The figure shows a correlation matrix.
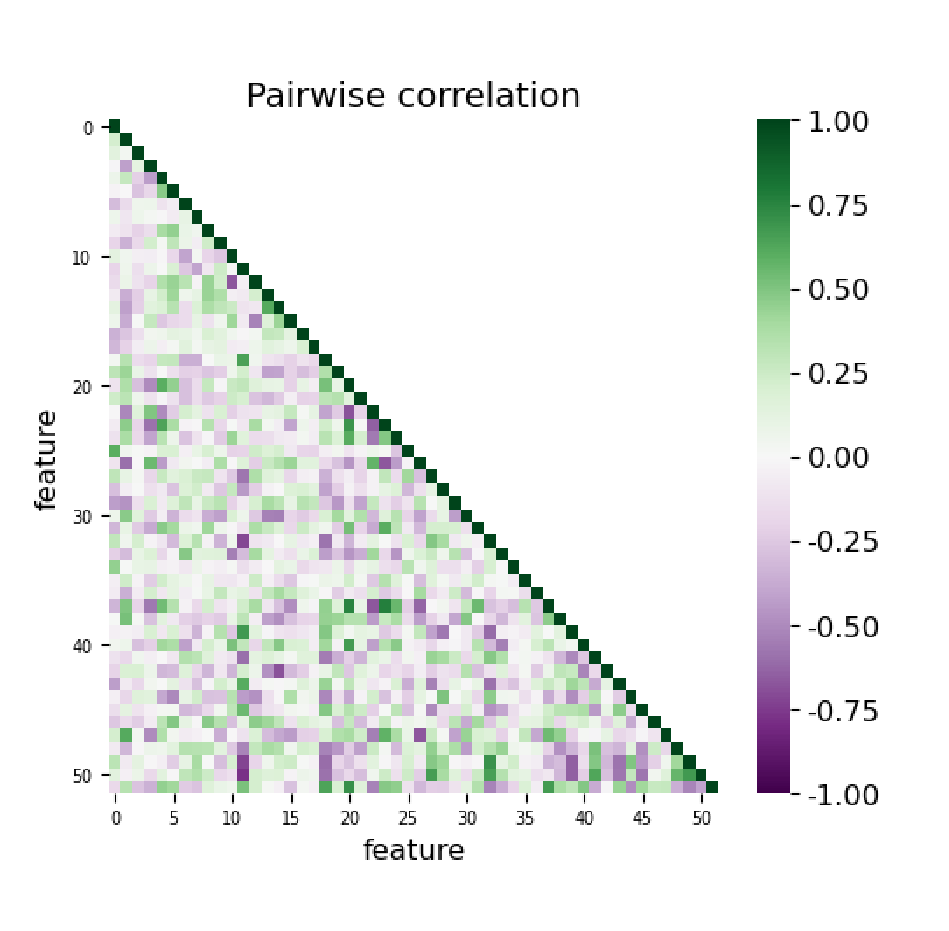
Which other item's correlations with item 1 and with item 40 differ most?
14
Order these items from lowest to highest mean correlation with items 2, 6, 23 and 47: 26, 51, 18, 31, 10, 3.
26, 3, 10, 18, 51, 31
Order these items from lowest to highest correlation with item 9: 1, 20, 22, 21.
1, 21, 20, 22
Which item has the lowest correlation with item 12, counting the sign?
10
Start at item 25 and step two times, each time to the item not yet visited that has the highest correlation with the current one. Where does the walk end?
34
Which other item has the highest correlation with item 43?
11
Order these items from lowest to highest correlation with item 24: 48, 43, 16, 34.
48, 34, 16, 43
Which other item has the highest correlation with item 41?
50
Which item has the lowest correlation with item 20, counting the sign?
22
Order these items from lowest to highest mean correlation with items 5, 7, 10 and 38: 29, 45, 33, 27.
33, 29, 27, 45
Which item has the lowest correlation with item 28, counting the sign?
39
